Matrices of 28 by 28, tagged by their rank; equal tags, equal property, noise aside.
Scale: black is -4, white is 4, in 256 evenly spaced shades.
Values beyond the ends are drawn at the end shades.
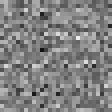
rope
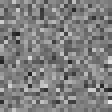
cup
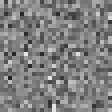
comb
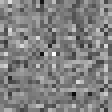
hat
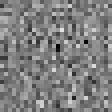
cup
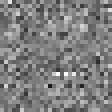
cup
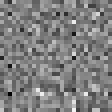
hat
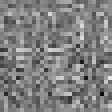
rope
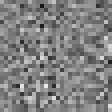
rope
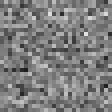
comb
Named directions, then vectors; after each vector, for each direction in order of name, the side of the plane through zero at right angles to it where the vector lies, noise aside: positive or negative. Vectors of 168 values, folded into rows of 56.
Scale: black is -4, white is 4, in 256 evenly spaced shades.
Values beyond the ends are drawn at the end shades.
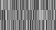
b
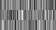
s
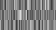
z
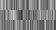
positive, negative, negative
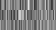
positive, positive, positive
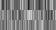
negative, negative, negative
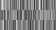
positive, positive, negative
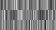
negative, positive, positive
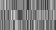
positive, negative, negative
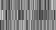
negative, negative, negative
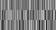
positive, negative, positive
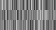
positive, positive, negative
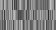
positive, negative, negative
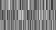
positive, positive, positive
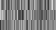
negative, negative, negative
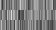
negative, negative, negative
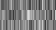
negative, positive, negative
